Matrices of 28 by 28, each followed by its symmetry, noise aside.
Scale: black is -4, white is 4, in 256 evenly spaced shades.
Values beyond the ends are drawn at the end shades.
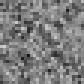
symmetric across the other diagonal.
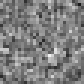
symmetric.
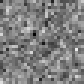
symmetric.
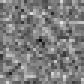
symmetric across the other diagonal.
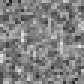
same after a half turn.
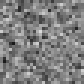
antisymmetric.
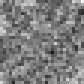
symmetric.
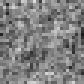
antisymmetric.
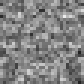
mirrored left to right.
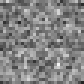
mirrored left to right.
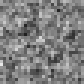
symmetric.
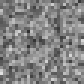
mirrored top to bottom.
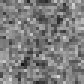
same after a half turn.
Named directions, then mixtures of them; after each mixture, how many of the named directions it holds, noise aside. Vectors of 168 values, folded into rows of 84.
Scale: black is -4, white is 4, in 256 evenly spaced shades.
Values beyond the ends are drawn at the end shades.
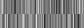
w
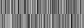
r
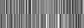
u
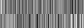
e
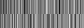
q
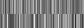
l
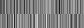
four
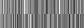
one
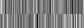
two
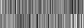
one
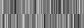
one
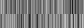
two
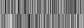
two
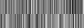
four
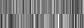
two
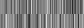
three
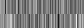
three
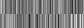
one
